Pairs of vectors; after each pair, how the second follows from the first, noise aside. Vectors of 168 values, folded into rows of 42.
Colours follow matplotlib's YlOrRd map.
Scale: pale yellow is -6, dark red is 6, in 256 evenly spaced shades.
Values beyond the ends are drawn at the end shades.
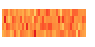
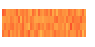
wrapped around, negated, shrunk.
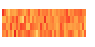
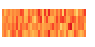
wrapped around, negated.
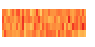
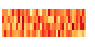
scaled up.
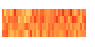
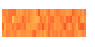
wrapped around, shrunk.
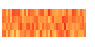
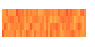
wrapped around, shrunk.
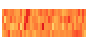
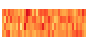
copied.
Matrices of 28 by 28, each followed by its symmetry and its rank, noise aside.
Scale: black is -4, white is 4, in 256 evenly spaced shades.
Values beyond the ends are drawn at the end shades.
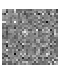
symmetric, rank six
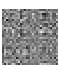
no symmetry, rank six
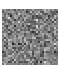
antisymmetric, rank eight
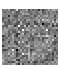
symmetric, rank six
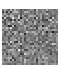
antisymmetric, rank six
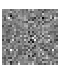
antisymmetric, rank four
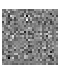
no symmetry, rank six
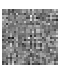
antisymmetric, rank six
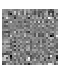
antisymmetric, rank four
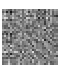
antisymmetric, rank six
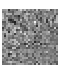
no symmetry, rank six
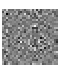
no symmetry, rank six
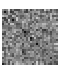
symmetric, rank eight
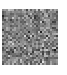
antisymmetric, rank eight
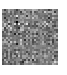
no symmetry, rank six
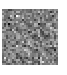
antisymmetric, rank eight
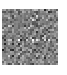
no symmetry, rank six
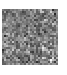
no symmetry, rank eight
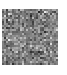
no symmetry, rank eight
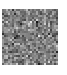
antisymmetric, rank eight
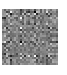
no symmetry, rank four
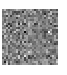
no symmetry, rank six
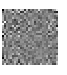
no symmetry, rank four
